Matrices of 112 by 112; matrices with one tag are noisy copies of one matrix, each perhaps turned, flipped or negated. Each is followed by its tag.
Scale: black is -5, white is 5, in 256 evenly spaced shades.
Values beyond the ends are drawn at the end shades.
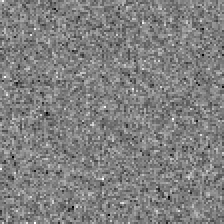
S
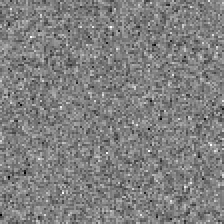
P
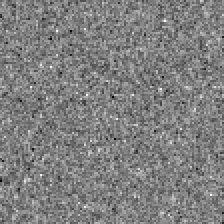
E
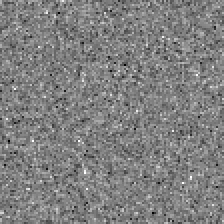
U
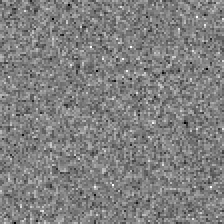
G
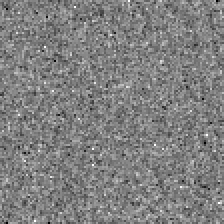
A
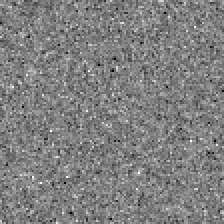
U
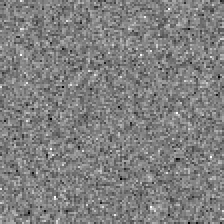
S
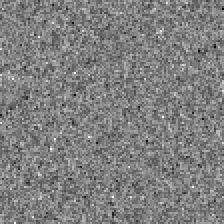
P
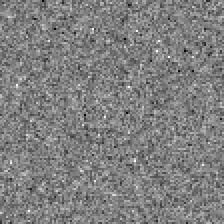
E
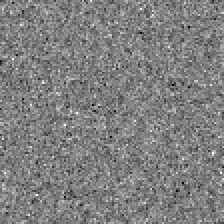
U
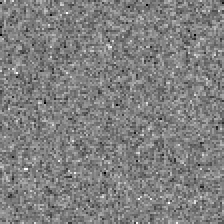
S
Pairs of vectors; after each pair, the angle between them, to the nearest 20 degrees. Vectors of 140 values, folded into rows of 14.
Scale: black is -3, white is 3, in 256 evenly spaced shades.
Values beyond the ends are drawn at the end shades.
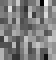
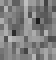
120 degrees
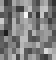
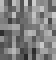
80 degrees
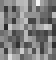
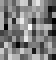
40 degrees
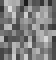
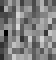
80 degrees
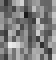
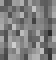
40 degrees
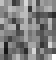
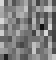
60 degrees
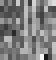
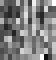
20 degrees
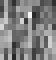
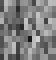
100 degrees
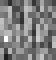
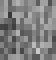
100 degrees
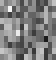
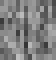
120 degrees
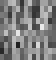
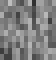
40 degrees
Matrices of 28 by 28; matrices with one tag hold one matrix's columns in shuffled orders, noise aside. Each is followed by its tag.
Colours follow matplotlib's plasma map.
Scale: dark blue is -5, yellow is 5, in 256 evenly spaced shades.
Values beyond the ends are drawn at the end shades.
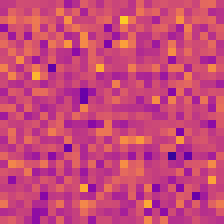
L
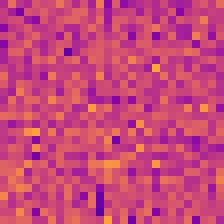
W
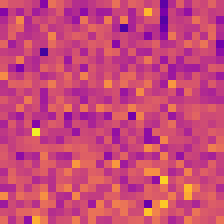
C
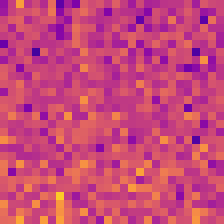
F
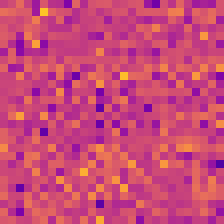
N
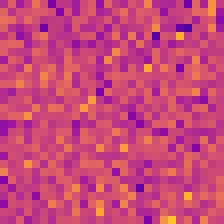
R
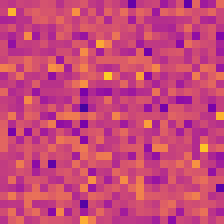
N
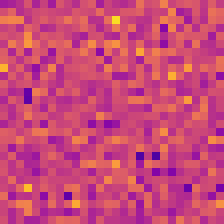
L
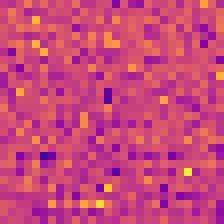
L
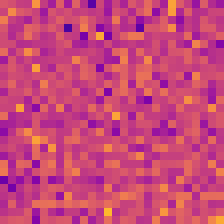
R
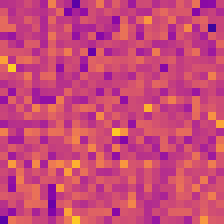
W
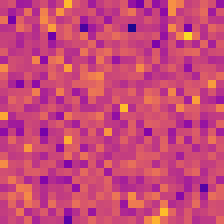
R
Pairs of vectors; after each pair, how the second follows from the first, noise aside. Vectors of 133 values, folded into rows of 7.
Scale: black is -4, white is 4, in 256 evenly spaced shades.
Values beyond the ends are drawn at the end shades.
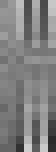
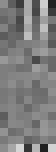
negated, partly zeroed.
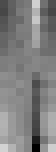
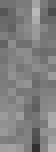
shrunk.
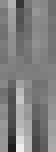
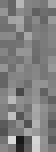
negated, partly zeroed.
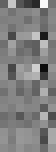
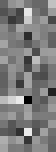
wrapped around, negated.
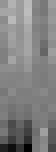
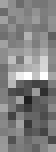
wrapped around, negated.
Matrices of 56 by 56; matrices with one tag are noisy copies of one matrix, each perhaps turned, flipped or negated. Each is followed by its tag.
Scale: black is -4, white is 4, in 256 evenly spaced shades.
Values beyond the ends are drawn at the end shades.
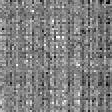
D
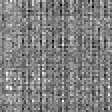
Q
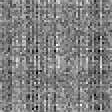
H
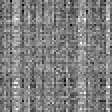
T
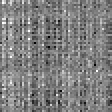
D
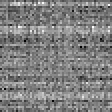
T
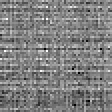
Q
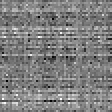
H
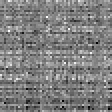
D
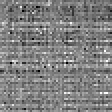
Q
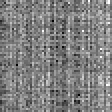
D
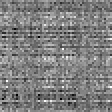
H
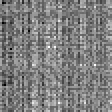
D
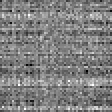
T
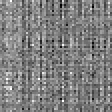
Q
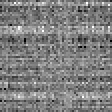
T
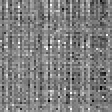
Q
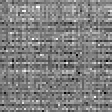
Q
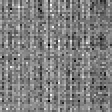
Q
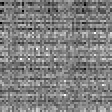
D
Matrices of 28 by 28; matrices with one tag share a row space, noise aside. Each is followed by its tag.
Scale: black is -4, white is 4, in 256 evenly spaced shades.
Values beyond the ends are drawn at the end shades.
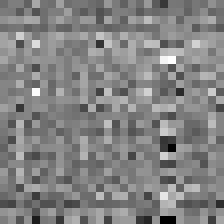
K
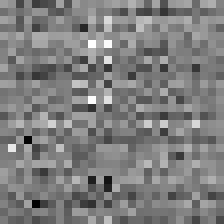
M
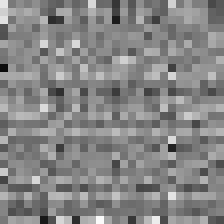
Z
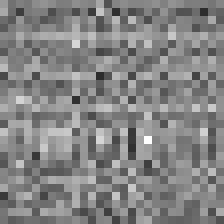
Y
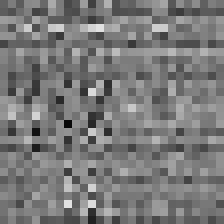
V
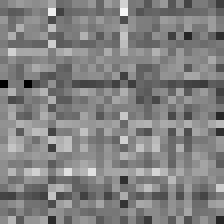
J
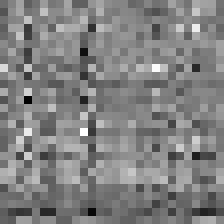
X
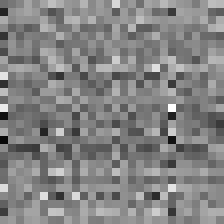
Z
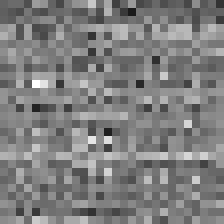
M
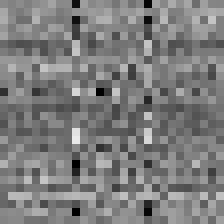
Y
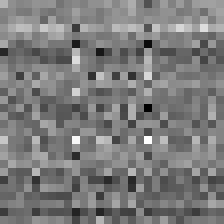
Y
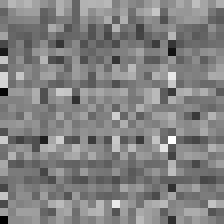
Z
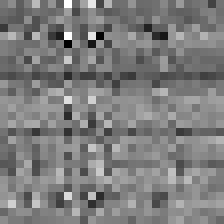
V
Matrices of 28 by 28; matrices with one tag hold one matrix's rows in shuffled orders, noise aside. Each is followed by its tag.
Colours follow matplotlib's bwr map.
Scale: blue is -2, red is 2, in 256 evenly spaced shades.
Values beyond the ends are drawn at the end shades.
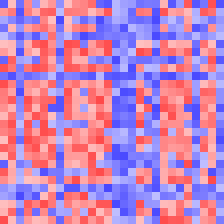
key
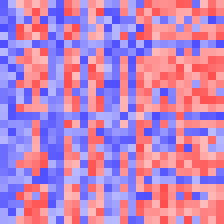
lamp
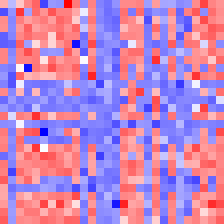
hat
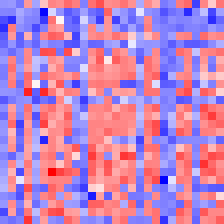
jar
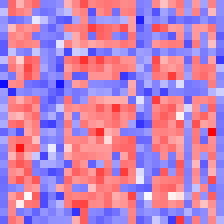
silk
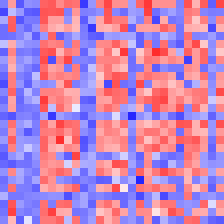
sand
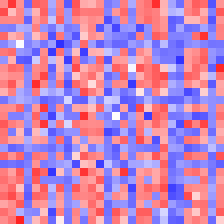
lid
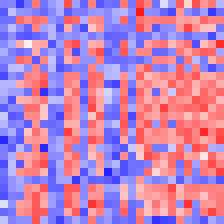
lamp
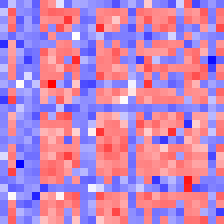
sand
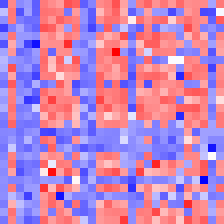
sand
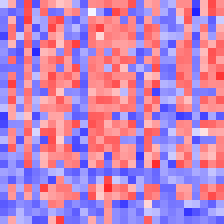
jar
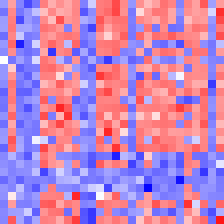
sand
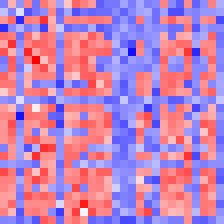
key
